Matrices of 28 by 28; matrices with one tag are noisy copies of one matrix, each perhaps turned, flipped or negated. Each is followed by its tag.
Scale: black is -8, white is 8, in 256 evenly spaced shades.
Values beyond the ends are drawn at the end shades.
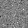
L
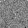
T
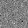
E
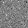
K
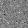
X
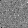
T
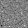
K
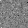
T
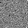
T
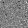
K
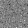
L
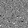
E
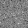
L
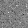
X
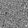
K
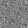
K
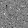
E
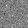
E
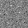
X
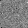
T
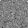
T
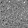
K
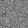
E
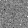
L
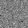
E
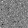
K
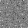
L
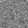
T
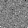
T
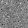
K
